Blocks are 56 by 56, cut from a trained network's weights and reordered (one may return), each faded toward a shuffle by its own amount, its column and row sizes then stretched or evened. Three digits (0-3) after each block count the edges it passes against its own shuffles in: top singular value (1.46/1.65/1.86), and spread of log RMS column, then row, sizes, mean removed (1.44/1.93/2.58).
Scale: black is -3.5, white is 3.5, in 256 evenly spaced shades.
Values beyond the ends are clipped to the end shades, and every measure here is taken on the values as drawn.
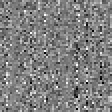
0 3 0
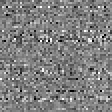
0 0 3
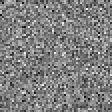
3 0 0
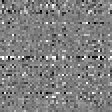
3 2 3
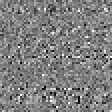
3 1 2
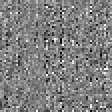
1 3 1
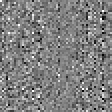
3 3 0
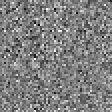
1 1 1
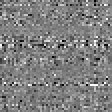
3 1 3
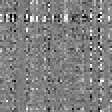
3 3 2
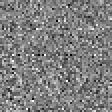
0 0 1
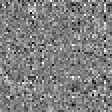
3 2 1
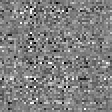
2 1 3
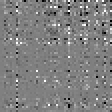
1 3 3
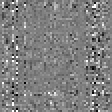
1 3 2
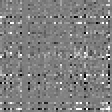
2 3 3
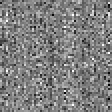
1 2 0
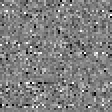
0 1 2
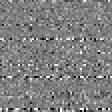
1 1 3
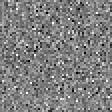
1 0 0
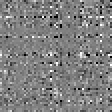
0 3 3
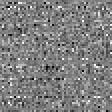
0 2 3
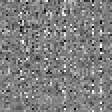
0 3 2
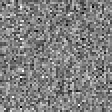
2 0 0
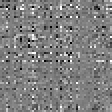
1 3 3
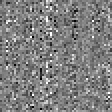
0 3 0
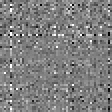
3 2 3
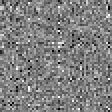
3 2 1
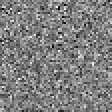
0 0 0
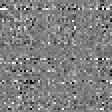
0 2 3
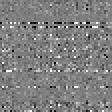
2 1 3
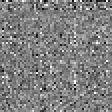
0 2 2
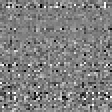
1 1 3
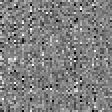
2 3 0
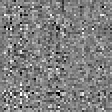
3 2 2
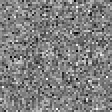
2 0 1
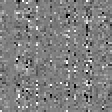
0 3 1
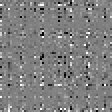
2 3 3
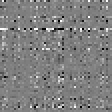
2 3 3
